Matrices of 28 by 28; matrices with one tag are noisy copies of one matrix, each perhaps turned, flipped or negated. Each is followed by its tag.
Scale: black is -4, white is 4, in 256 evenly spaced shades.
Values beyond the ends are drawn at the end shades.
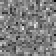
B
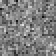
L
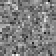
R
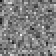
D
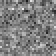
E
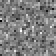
B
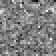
D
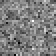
E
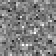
B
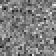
R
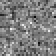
L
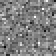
L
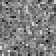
L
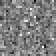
B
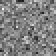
D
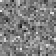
B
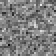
B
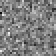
R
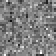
R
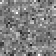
E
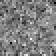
E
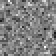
D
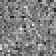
L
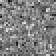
L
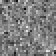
L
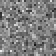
R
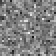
B
